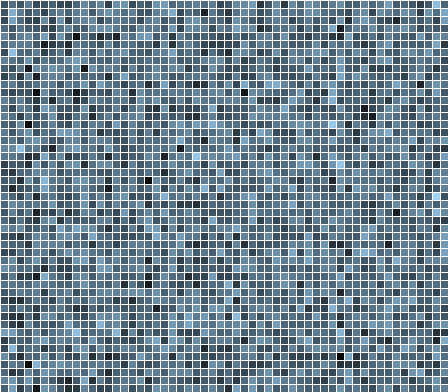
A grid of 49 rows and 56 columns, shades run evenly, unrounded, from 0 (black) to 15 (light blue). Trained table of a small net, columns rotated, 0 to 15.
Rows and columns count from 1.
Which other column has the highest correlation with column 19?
25
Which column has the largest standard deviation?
43
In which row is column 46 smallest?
14
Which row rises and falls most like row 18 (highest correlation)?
30
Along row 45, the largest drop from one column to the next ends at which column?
45
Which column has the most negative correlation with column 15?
44
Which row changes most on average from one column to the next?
20
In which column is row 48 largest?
11
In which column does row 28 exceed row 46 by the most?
32
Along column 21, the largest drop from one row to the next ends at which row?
26
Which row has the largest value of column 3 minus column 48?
19
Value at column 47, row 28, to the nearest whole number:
4
